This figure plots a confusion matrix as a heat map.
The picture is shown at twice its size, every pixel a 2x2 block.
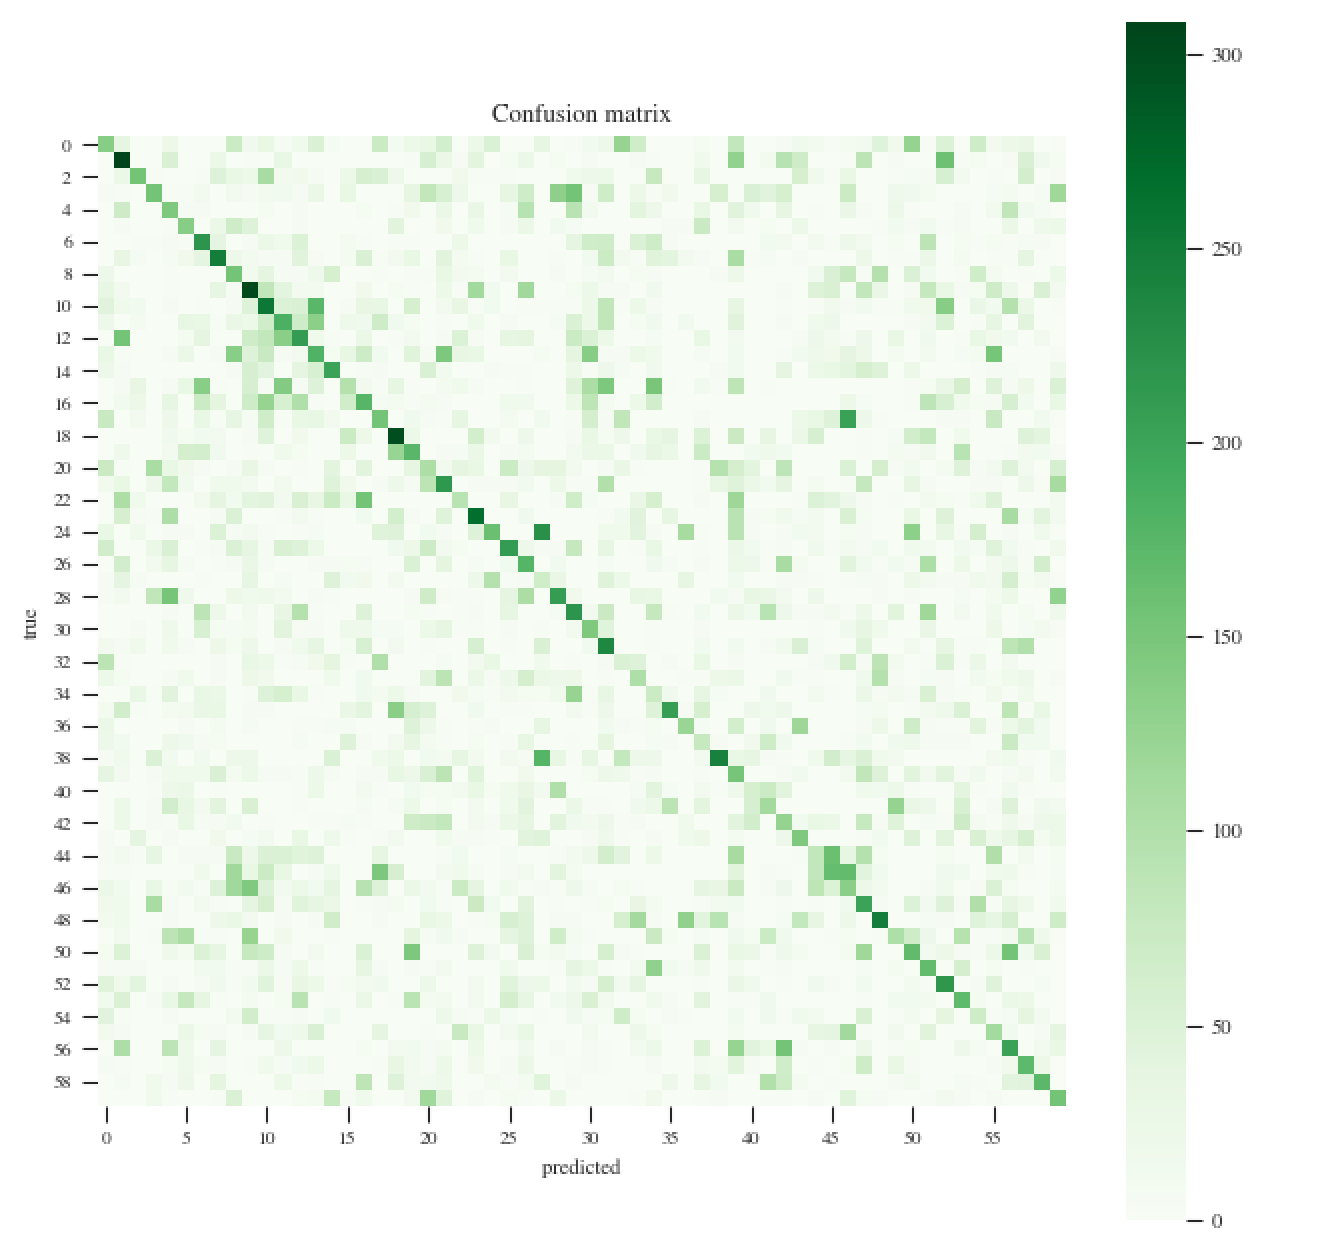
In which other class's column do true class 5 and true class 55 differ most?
46
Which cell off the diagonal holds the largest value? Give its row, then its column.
24, 27
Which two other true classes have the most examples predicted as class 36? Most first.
48, 24
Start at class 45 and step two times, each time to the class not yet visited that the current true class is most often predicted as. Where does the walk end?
9
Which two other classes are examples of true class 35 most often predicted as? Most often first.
18, 56
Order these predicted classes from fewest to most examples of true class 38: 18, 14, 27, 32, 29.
29, 18, 14, 32, 27
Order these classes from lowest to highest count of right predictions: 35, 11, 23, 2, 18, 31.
2, 11, 35, 31, 23, 18
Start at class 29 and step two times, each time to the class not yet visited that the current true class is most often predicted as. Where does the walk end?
34
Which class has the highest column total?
39
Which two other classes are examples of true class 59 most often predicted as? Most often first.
20, 14
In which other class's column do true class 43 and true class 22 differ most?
16
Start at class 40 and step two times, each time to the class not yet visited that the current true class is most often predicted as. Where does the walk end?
4
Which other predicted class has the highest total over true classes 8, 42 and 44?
45
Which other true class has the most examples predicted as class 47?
50
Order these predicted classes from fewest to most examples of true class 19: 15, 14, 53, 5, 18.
14, 15, 5, 53, 18
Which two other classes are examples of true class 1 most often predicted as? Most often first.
52, 39
